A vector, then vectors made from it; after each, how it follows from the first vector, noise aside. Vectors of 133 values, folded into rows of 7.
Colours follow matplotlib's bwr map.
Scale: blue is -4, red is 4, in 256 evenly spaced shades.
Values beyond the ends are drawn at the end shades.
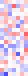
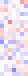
reversed, negated, shrunk.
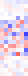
negated, partly zeroed.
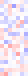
negated, shrunk.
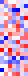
wrapped around, scaled up.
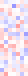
negated, shrunk.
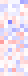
reversed, shrunk.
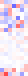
negated, partly zeroed.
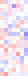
negated, shrunk.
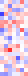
wrapped around, negated.
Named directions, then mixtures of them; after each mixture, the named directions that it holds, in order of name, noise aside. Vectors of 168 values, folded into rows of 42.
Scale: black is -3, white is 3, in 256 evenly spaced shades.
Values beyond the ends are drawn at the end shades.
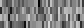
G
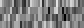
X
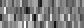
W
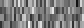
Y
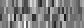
W, X, Y.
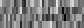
X.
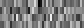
G, W, Y.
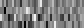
W.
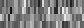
G, X.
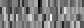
G, W.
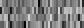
G.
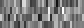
W, X.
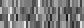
G.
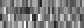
W.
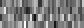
W.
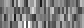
W, Y.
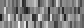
W, X.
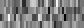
W, X.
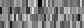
G, W, Y.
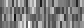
W, Y.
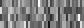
G.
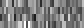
G, W, Y.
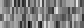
X, Y.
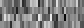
G, W, X.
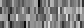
G.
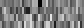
G, W.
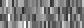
G, W, Y.
